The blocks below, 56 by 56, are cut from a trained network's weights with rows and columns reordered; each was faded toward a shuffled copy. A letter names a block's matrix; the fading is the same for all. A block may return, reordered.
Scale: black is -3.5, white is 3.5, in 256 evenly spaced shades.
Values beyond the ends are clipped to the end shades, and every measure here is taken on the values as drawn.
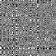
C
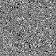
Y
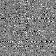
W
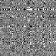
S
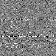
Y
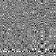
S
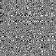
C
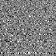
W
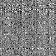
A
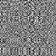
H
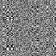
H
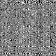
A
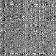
A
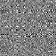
C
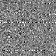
Y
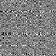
C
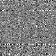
Y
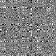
C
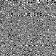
W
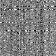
A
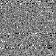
W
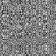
H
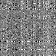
A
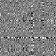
S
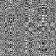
H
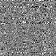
W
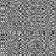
H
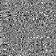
W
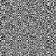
H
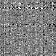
A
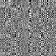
H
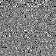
W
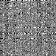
A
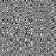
H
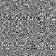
C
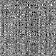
A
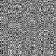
H
